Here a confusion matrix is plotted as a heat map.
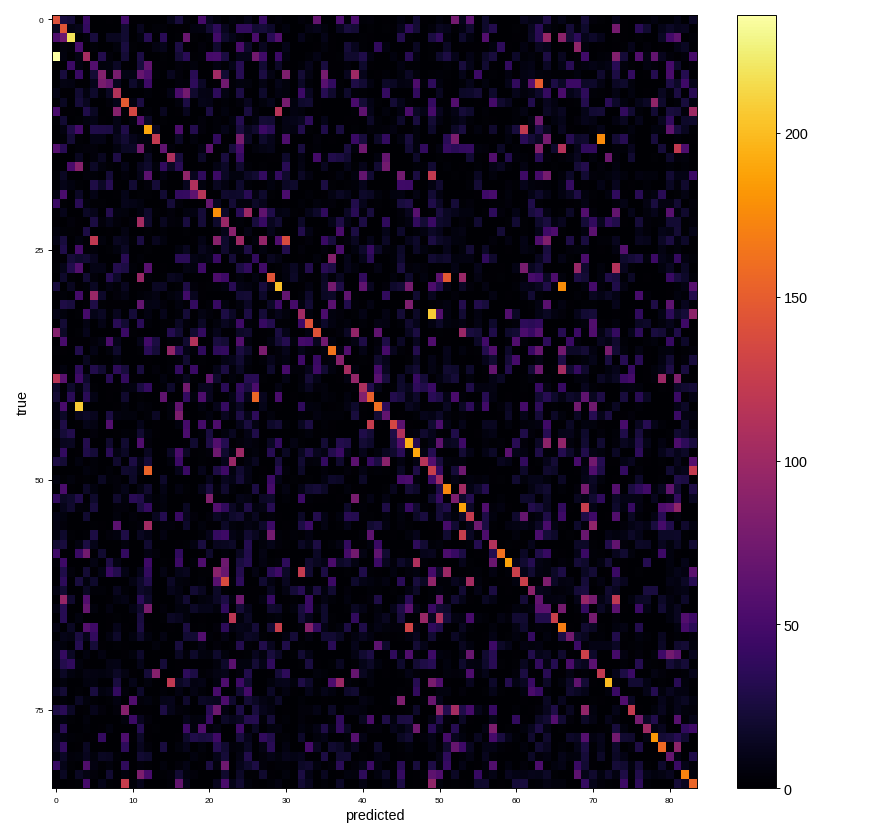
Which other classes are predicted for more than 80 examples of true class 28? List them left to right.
11, 51, 53
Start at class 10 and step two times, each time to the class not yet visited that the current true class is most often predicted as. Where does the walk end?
66
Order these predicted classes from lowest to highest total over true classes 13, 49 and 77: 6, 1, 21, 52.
6, 1, 21, 52
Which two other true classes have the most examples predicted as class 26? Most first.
41, 4
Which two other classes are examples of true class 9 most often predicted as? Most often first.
78, 30
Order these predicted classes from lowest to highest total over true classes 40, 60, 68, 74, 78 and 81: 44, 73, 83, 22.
44, 83, 73, 22
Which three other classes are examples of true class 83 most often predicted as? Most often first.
9, 49, 16
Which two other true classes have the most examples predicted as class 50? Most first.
65, 75
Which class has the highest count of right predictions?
2
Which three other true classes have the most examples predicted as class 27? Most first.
24, 36, 21
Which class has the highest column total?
49
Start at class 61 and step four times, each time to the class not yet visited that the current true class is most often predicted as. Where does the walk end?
73
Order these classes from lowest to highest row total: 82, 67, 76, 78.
67, 76, 82, 78
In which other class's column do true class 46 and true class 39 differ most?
0
